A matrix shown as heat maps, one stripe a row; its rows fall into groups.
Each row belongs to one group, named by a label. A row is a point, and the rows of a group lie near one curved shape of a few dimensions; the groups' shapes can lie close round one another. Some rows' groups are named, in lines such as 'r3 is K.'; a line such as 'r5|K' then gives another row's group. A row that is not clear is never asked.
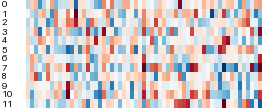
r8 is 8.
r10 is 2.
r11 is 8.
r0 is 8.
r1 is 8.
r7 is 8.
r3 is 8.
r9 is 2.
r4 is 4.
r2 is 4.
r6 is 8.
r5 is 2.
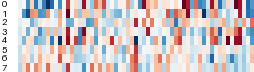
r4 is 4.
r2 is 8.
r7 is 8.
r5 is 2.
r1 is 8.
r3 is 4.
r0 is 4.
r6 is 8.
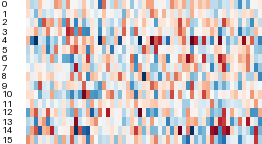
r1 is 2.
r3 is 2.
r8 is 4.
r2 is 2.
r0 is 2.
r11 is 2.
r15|2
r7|8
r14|2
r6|2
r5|4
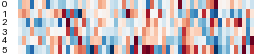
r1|2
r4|8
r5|8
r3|2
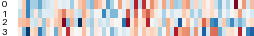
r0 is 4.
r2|2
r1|4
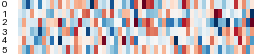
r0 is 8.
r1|4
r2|8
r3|4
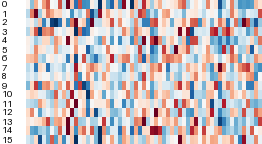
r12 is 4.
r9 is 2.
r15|8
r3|2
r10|4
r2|4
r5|8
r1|8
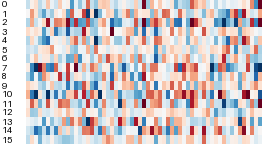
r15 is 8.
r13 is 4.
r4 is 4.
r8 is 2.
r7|8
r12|2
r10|8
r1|4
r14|8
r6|8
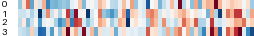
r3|4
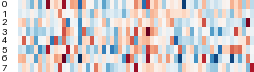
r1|8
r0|4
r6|2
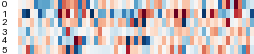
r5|2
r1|8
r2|4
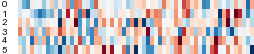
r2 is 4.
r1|4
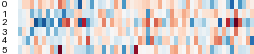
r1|8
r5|2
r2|4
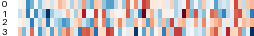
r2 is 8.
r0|4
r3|4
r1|4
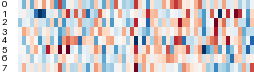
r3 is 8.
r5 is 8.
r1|4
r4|4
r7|8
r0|2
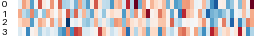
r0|8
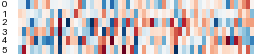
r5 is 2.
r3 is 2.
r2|8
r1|2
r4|4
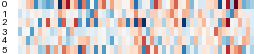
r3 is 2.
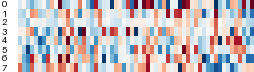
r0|8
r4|4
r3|4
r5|8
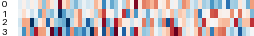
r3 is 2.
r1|2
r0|8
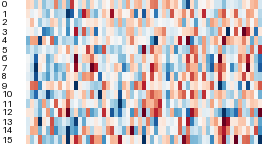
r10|8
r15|4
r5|8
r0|2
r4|2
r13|2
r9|8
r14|2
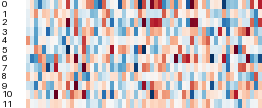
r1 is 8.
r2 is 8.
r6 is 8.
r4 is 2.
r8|2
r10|4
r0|8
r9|8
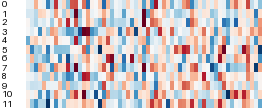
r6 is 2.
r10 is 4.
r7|8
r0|4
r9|2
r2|8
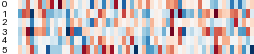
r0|2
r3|2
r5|4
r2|8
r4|8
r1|2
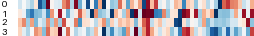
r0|4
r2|2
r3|8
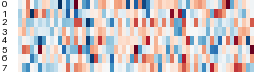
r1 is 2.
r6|8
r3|2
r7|8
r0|4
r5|8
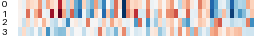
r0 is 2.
